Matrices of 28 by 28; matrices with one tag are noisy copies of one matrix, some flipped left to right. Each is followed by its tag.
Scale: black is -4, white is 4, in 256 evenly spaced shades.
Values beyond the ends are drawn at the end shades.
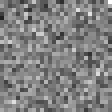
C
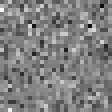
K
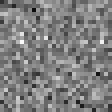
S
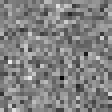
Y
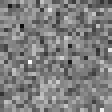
K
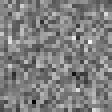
S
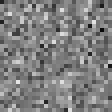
K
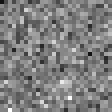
K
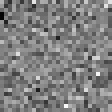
C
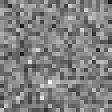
K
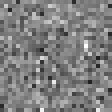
Y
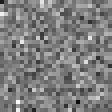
S
